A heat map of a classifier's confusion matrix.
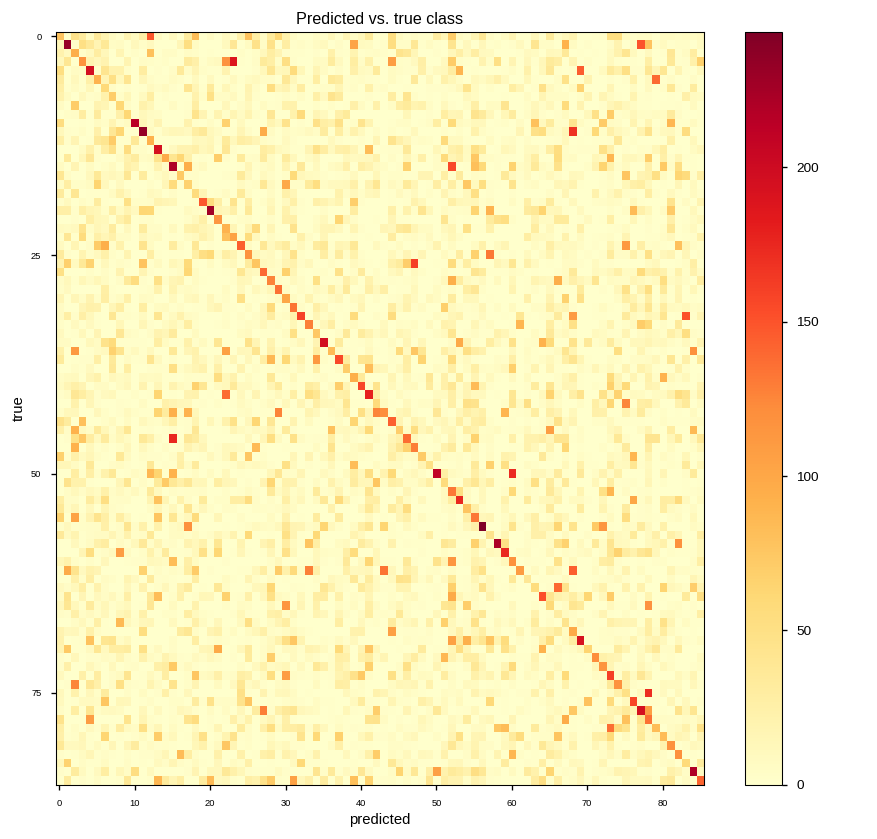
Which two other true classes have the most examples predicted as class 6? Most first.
24, 76
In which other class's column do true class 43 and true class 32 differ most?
83
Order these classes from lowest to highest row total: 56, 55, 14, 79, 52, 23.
23, 52, 55, 79, 14, 56
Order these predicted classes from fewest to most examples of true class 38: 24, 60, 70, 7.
70, 24, 7, 60
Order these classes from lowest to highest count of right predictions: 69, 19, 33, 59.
33, 19, 59, 69
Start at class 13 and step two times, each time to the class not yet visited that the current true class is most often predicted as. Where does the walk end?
22
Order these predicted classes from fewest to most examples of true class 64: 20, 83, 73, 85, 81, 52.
81, 20, 83, 85, 73, 52
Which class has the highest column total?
52
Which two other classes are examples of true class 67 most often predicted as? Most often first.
8, 51
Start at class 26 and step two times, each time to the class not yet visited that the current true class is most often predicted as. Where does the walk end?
2
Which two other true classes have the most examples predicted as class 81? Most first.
10, 20
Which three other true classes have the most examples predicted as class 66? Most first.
63, 28, 80
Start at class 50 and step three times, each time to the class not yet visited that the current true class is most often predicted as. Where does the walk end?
73
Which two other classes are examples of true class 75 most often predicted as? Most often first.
78, 24
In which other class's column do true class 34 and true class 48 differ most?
76
